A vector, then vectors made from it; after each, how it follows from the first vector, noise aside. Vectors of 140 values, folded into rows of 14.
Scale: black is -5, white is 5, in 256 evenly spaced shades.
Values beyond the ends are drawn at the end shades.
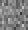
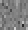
negated, partly zeroed.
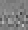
partly zeroed.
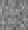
shrunk.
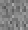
wrapped around, shrunk.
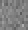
shrunk.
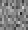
copied.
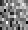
wrapped around, scaled up.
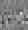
negated, partly zeroed.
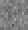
wrapped around, shrunk.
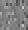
partly zeroed.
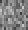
copied.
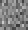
copied.
